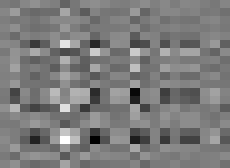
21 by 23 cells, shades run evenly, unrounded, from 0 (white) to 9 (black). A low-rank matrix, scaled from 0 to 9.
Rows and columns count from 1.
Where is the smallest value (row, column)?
18, 7
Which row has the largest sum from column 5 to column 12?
14
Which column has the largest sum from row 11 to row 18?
10
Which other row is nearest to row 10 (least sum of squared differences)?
3
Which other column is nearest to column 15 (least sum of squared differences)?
5
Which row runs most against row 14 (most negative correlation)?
20
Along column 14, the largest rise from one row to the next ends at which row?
12
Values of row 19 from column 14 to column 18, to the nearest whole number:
3 5 5 4 4
